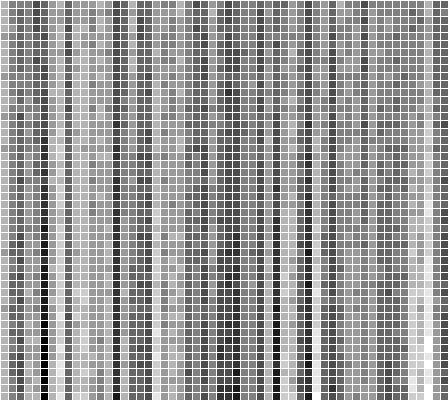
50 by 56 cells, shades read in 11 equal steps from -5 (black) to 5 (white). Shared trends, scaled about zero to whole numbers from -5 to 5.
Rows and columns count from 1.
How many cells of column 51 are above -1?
40
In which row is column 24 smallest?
47
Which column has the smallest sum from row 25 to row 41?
6
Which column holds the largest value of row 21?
54
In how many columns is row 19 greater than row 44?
16
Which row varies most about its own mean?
50
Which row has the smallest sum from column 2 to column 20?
2
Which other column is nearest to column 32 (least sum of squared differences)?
31
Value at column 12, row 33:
1
